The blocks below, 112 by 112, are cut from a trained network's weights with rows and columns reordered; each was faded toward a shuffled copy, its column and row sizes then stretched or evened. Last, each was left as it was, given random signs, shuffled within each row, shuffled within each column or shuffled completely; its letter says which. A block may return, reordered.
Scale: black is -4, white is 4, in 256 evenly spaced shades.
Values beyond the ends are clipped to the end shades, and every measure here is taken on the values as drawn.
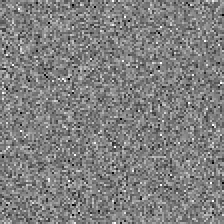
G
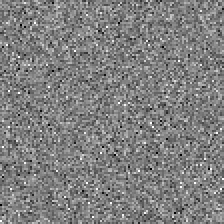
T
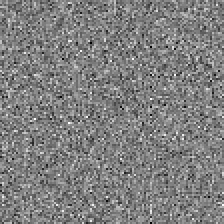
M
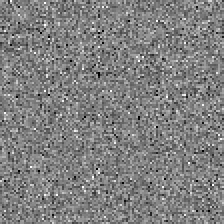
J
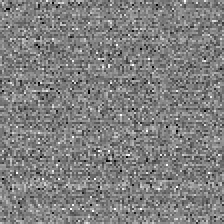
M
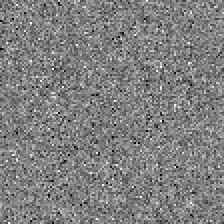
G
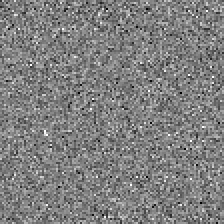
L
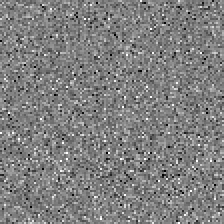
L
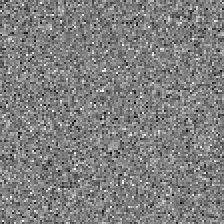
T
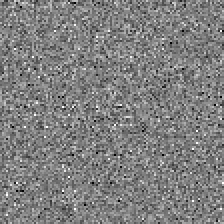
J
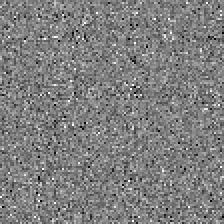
J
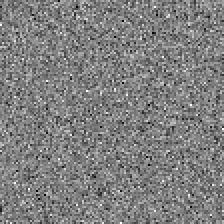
T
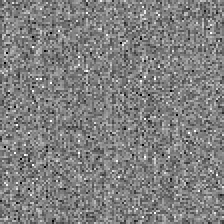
G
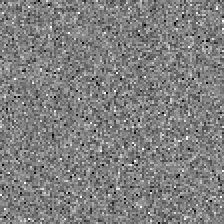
T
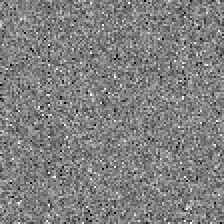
G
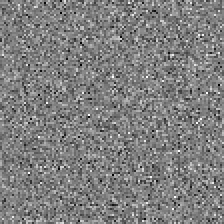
J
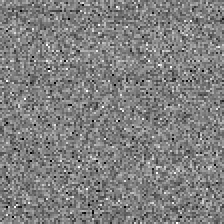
L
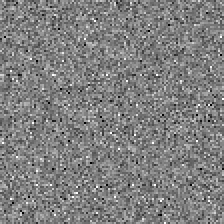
L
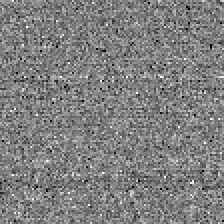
L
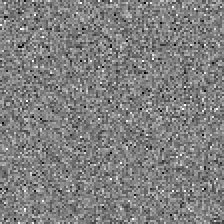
J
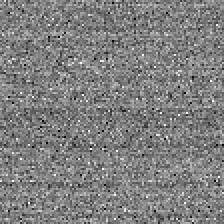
L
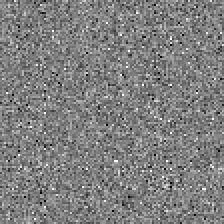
J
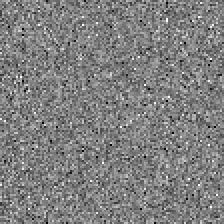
G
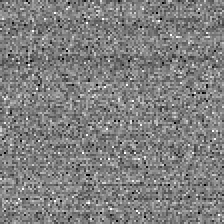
L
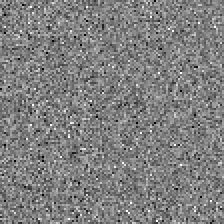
G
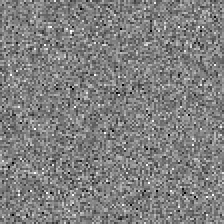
L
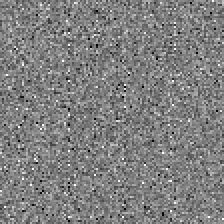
G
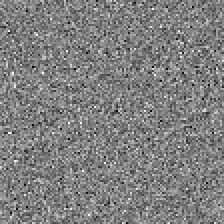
L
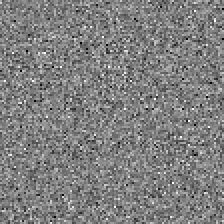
L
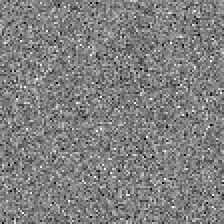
T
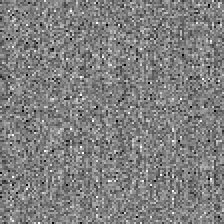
M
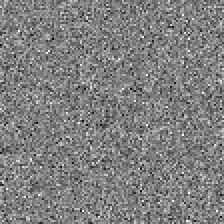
G
